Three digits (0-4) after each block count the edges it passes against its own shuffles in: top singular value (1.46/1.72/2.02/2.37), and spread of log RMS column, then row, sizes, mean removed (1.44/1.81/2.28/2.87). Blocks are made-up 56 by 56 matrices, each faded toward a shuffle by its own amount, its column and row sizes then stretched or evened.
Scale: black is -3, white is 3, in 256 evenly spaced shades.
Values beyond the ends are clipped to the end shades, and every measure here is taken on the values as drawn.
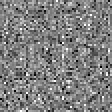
3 2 0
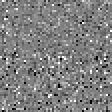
0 2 2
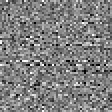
2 0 3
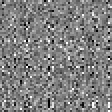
3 3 1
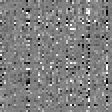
3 4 2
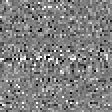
2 0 3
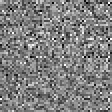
2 0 2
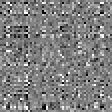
4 3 3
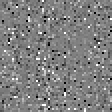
0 3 0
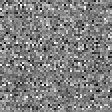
1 0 3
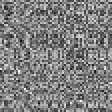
4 0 1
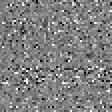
1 0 3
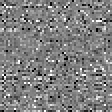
3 1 3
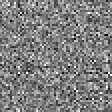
2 1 0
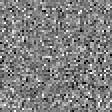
2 0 1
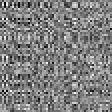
4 3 3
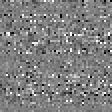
0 1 4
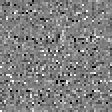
0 0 3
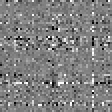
1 3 4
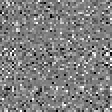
3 0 2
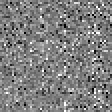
1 3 1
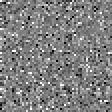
1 0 0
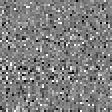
3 0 1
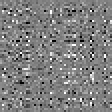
3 3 4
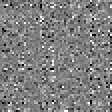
2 2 2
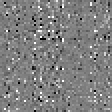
0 3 1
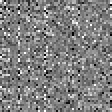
3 3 0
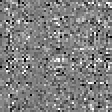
2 3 2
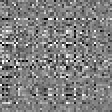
4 3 4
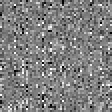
1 4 1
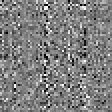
3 4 1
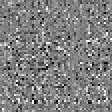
2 3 2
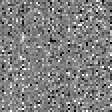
1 3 0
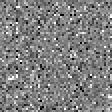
2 1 1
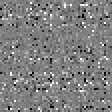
0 1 3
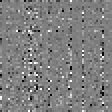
0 4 2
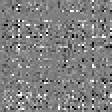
0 3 4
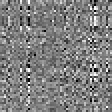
4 4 1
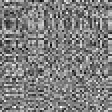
4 1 1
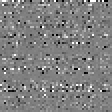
1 2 4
